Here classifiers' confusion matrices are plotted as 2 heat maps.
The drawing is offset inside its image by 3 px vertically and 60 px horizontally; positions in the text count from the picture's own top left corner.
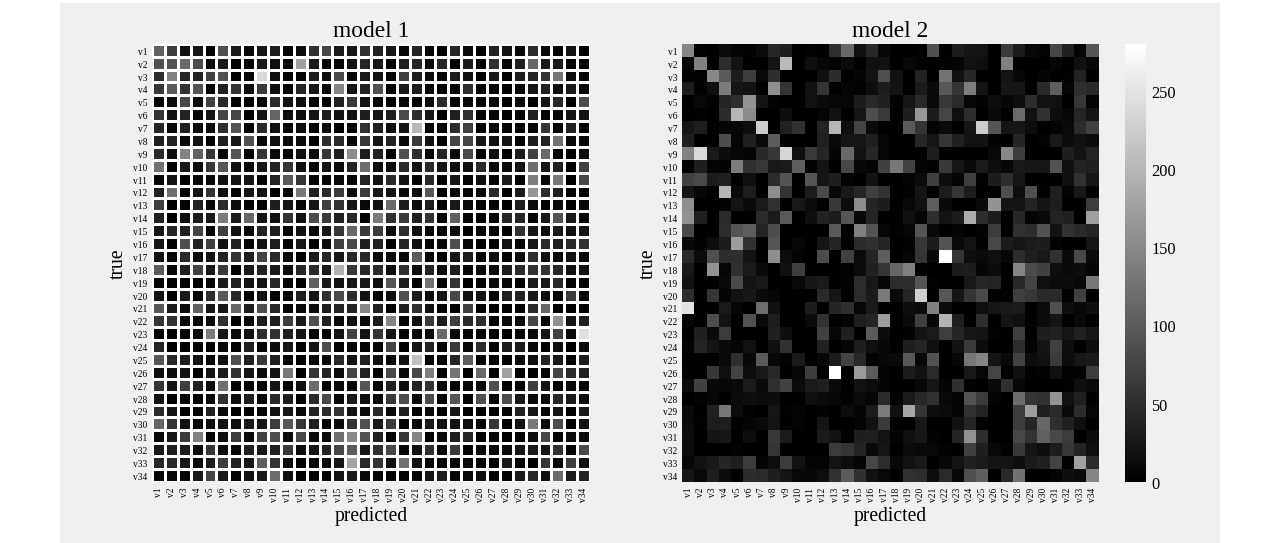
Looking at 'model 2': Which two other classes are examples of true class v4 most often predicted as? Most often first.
v8, v24
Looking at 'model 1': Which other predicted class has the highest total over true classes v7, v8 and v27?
v21
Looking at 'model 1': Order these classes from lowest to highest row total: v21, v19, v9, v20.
v19, v20, v21, v9
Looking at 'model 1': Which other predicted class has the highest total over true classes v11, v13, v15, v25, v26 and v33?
v16
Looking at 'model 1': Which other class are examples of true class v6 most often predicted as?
v10
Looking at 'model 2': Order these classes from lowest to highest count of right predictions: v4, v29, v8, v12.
v12, v8, v4, v29
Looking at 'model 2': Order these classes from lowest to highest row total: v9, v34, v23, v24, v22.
v24, v23, v22, v34, v9
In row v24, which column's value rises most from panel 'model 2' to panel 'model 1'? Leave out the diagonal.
v14
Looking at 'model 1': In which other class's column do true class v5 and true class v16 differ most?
v24
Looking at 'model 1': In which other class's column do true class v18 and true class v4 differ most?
v2
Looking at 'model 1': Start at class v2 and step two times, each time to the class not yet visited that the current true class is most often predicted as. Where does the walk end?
v30
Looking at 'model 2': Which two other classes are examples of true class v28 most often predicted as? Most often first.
v31, v24
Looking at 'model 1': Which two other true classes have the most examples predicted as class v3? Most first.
v9, v2
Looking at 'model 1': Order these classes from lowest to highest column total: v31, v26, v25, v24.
v26, v25, v31, v24
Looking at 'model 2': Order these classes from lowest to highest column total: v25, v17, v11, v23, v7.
v11, v23, v7, v25, v17
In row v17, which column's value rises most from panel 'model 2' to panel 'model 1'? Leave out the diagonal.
v21
